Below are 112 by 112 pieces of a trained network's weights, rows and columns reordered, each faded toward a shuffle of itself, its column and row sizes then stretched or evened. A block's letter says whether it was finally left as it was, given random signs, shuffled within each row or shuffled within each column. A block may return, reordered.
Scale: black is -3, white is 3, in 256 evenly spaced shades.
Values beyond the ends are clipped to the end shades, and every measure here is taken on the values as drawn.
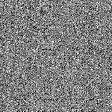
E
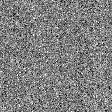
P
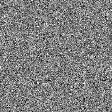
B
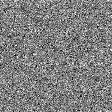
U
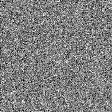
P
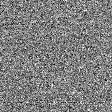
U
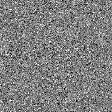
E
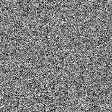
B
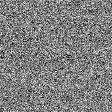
U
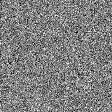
P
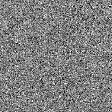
E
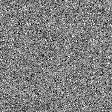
U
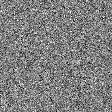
P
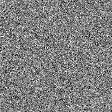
B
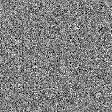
E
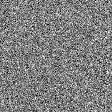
P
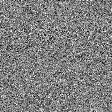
U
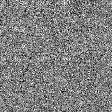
E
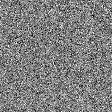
P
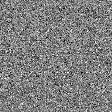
B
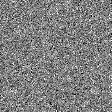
P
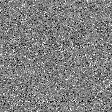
U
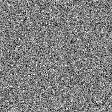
U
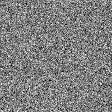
P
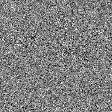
B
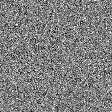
P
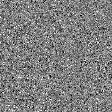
B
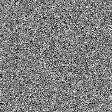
B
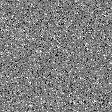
U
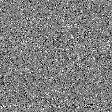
B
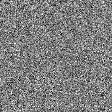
B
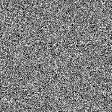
B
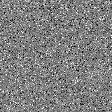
U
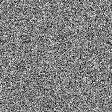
U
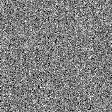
P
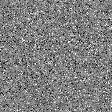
U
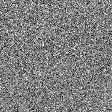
U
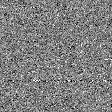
U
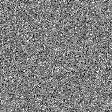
U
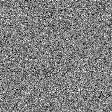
U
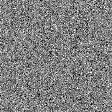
P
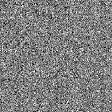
E
